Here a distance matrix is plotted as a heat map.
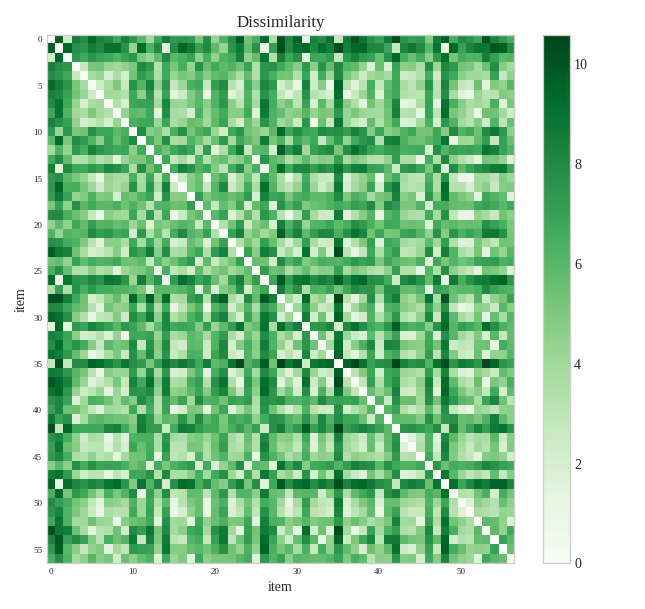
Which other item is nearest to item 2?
31
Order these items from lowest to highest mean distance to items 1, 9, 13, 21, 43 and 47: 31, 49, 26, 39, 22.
22, 39, 26, 49, 31
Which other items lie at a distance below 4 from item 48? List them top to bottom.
1, 14, 26, 42
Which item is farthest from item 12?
28
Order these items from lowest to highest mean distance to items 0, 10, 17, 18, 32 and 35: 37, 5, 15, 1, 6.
15, 6, 5, 37, 1
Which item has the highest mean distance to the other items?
35
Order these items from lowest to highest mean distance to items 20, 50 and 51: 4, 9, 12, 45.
45, 9, 4, 12
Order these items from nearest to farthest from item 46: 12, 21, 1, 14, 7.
12, 21, 14, 1, 7
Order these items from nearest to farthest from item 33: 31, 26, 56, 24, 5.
5, 56, 24, 31, 26
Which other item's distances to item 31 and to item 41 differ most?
0
